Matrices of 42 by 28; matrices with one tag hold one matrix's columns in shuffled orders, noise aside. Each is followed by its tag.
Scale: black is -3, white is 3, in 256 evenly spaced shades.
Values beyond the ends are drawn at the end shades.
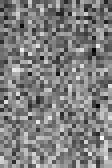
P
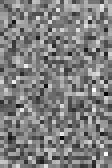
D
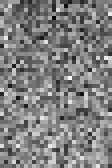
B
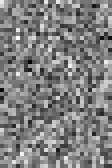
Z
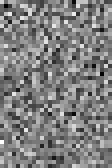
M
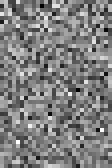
M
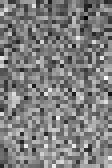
B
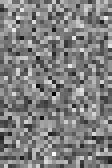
D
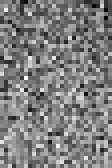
B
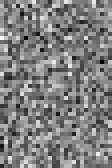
Z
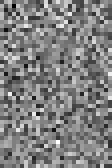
M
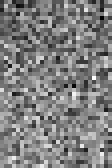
B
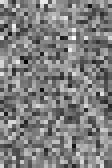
Z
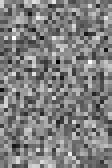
Z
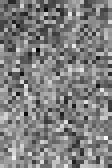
P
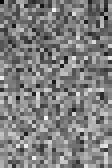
B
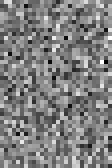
Z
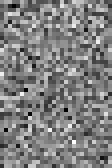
M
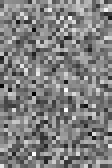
D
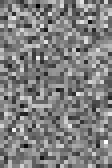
M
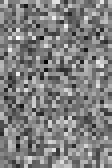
Z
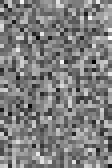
Z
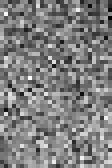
B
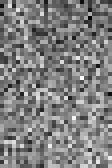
B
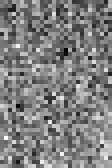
P
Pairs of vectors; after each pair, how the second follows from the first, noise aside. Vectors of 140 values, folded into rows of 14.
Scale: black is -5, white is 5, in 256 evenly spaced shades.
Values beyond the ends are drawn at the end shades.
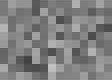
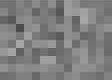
reversed, negated, shrunk.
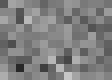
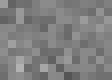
negated, shrunk.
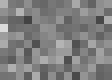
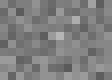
wrapped around, shrunk.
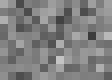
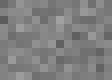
negated, shrunk.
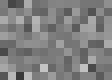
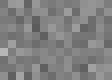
negated, shrunk.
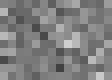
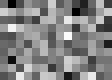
wrapped around, negated, scaled up.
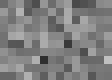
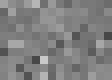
negated, partly zeroed.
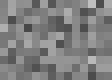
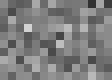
negated.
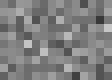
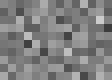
negated.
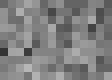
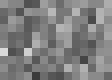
negated.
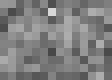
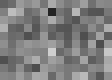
negated.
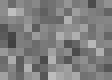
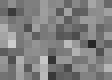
negated.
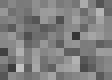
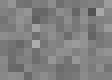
reversed, negated, shrunk.
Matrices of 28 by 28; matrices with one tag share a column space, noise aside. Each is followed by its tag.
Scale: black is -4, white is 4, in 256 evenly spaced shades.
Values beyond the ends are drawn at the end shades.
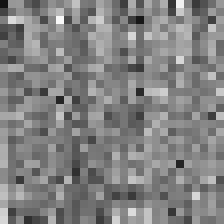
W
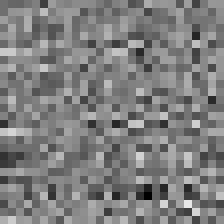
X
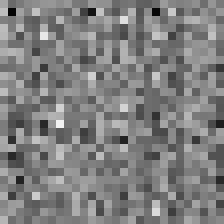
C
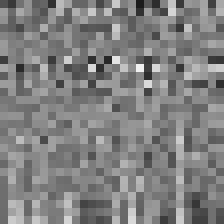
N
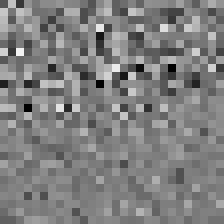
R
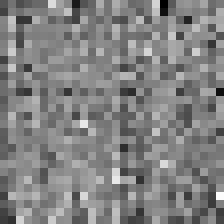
W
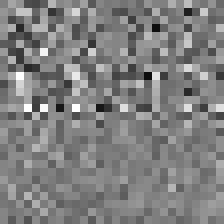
R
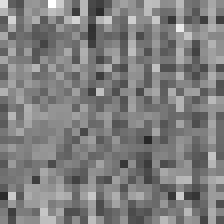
W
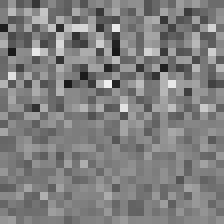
R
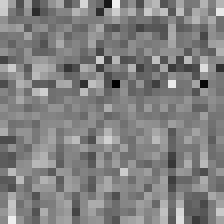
N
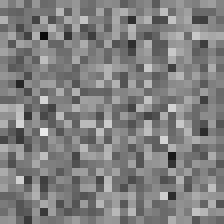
C
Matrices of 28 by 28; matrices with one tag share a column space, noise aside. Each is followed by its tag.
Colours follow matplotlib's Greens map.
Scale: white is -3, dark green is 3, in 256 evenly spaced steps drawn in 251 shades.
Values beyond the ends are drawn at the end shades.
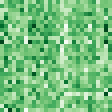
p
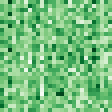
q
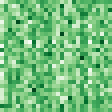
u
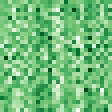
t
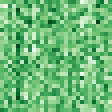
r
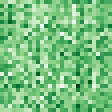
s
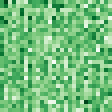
r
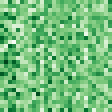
p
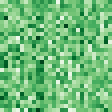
p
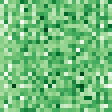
s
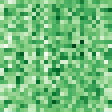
t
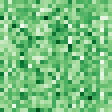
p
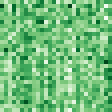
r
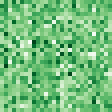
u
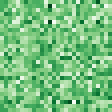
r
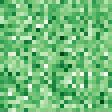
s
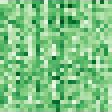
r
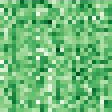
r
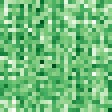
r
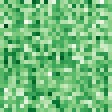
q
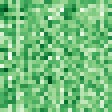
t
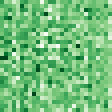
t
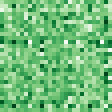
u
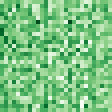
u
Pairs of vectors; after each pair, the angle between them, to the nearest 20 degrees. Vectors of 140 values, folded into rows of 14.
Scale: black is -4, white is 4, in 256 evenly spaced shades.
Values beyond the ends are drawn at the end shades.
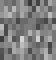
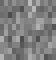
140 degrees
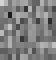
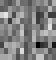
100 degrees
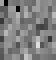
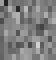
40 degrees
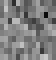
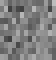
80 degrees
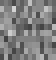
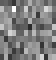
20 degrees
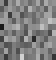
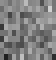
40 degrees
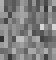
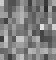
20 degrees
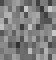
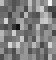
140 degrees
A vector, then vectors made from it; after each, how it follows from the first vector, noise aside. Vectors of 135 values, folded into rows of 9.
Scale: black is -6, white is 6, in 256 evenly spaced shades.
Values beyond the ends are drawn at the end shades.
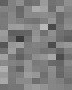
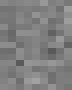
reversed, shrunk.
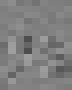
wrapped around, negated, partly zeroed.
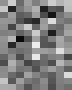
wrapped around, scaled up.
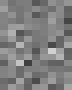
reversed, negated.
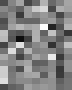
scaled up.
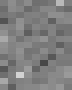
wrapped around, negated, partly zeroed.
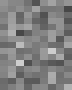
reversed, negated.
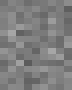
reversed, negated, shrunk.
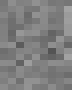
reversed, shrunk.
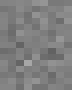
reversed, shrunk.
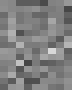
reversed, negated.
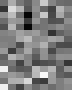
wrapped around, negated, scaled up.
